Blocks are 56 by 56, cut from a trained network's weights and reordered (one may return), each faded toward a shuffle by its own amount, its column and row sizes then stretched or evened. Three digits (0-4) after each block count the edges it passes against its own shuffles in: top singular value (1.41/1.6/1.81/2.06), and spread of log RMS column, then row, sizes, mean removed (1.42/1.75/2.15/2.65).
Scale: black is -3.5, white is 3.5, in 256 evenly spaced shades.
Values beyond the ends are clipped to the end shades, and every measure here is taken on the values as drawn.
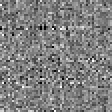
1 1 3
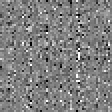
3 4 0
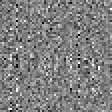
2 3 0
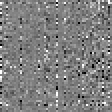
1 4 2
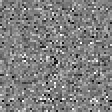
0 1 2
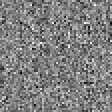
1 1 0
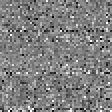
2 1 2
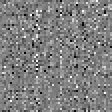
0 3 1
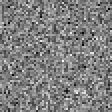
0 1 0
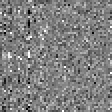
1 3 0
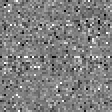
1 0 2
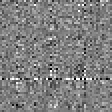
3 2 3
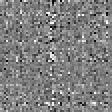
0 4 3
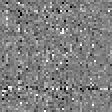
2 2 1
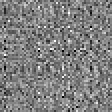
4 2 0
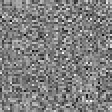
3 2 0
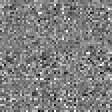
0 1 4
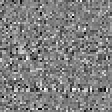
3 1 2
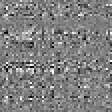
4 3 4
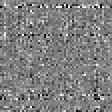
1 2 4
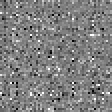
0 2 3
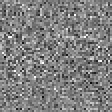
3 1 2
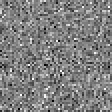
2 1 0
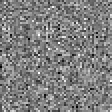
1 2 1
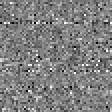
1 0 3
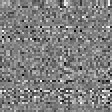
4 2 4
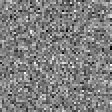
2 2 0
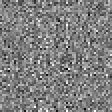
2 1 1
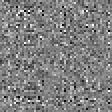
2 3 3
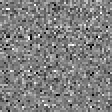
1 1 2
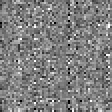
0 3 2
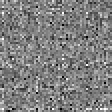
0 2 2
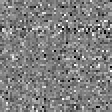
0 1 3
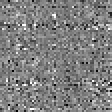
0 2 4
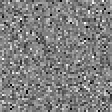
1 1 0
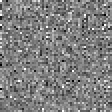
0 3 2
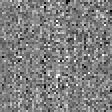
0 3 1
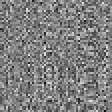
4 3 0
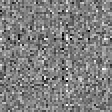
1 2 2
